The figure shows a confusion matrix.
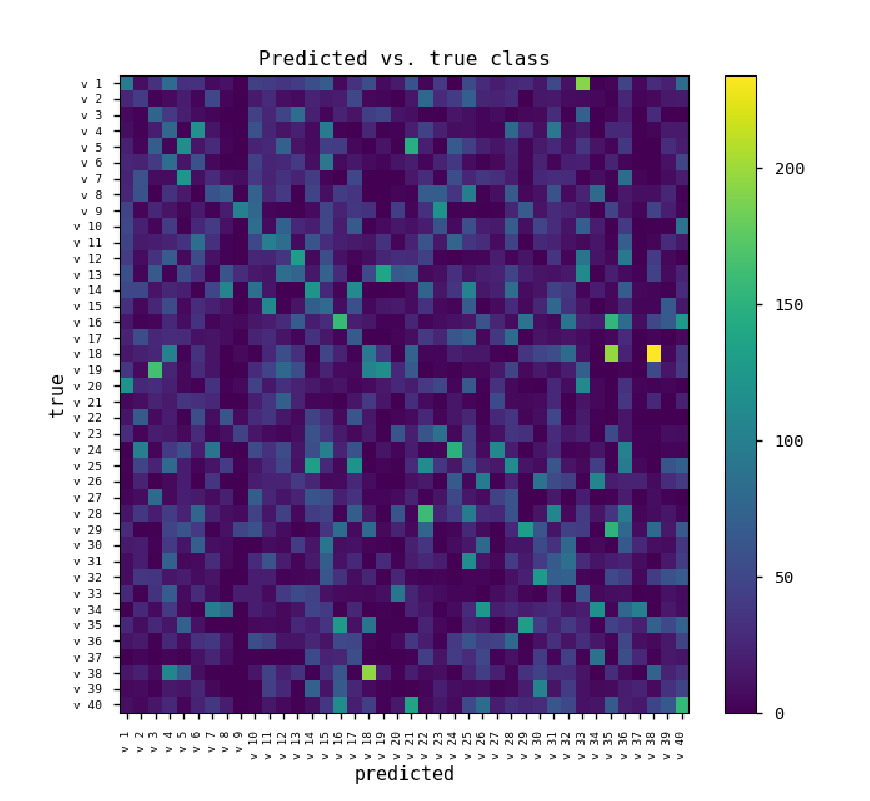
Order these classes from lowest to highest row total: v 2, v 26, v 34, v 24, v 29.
v 2, v 26, v 34, v 24, v 29
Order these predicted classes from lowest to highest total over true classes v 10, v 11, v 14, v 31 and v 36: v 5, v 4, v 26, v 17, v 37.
v 37, v 5, v 26, v 4, v 17
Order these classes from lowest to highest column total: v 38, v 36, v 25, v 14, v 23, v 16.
v 23, v 38, v 16, v 14, v 25, v 36
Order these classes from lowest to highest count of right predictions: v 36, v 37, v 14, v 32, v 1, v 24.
v 37, v 36, v 32, v 1, v 14, v 24
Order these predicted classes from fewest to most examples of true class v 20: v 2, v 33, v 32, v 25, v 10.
v 32, v 2, v 10, v 25, v 33
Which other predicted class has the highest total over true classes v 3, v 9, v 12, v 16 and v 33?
v 13
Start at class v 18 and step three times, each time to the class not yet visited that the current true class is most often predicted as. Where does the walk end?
v 6
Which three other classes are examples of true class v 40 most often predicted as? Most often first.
v 21, v 16, v 26
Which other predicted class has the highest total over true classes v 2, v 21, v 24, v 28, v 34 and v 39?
v 36
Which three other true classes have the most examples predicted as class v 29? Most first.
v 35, v 16, v 9
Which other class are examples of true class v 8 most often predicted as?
v 25
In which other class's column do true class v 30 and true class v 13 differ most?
v 19
